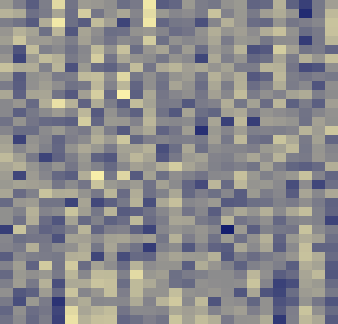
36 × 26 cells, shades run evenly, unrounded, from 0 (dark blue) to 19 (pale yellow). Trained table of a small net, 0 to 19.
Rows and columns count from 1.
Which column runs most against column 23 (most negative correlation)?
11
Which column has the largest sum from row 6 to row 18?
22
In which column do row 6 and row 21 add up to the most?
8
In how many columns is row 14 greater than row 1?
14
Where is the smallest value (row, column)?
26, 18
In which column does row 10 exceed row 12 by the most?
10
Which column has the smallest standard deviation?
15
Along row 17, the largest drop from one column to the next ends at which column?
13
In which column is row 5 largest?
12
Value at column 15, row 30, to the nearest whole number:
6
